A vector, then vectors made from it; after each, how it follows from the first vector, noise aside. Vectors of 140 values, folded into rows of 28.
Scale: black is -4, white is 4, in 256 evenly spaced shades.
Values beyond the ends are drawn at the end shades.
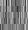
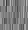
shrunk.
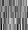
reversed, negated.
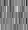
negated, partly zeroed.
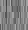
shrunk.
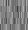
shrunk.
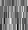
reversed, negated.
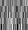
reversed, negated.
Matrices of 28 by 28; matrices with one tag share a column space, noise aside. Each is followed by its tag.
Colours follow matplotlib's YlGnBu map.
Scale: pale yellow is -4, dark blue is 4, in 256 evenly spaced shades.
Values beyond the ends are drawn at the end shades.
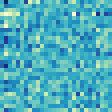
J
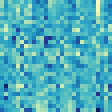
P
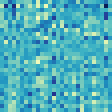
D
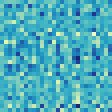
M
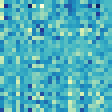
D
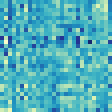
P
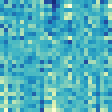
D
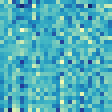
D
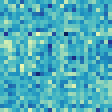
M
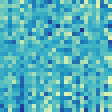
D
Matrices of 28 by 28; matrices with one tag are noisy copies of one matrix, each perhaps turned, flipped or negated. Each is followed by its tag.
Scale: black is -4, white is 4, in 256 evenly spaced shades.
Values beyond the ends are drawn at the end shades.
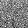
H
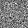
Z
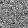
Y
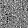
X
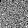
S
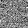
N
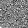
S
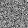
Z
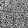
H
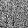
H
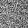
H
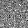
H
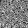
S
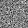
Z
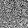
H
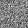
Z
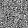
X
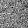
H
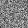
Z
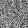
N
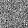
X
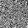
S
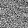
N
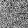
H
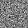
Z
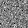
Y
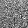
H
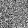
S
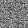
X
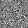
Z
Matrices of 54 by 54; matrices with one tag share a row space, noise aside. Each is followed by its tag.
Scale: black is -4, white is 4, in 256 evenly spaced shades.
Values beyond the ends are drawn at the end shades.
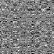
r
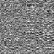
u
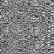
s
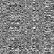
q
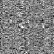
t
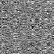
r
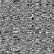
r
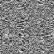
t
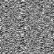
t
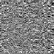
s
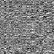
u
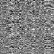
q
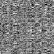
r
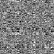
q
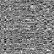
u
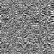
s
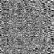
s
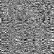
s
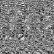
t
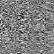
t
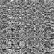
q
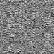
q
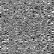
s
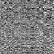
u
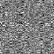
t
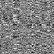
r
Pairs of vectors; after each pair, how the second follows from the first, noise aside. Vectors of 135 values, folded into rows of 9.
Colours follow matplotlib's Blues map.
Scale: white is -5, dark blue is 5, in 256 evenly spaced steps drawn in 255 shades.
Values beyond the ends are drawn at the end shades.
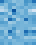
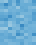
wrapped around, shrunk.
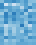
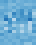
reversed, negated, partly zeroed.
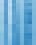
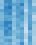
reversed.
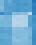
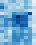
negated, scaled up.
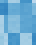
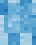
copied.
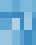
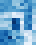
negated, scaled up.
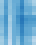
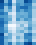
wrapped around, negated, scaled up.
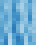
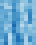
copied.
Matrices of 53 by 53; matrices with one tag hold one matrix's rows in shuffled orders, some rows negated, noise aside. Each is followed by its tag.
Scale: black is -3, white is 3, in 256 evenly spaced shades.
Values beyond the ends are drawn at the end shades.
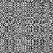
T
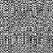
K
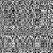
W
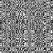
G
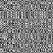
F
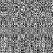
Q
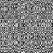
Q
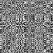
G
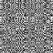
G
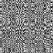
G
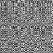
Q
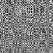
T
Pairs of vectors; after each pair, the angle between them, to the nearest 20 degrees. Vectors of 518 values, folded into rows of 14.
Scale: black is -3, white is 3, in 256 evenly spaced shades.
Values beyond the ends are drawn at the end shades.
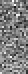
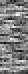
80 degrees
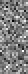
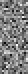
60 degrees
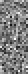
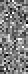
120 degrees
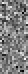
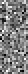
40 degrees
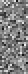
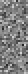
20 degrees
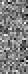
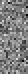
20 degrees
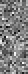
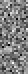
80 degrees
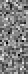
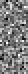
160 degrees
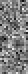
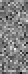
80 degrees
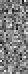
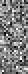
120 degrees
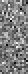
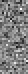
160 degrees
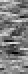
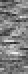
160 degrees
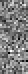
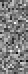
40 degrees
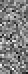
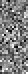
120 degrees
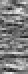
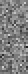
80 degrees
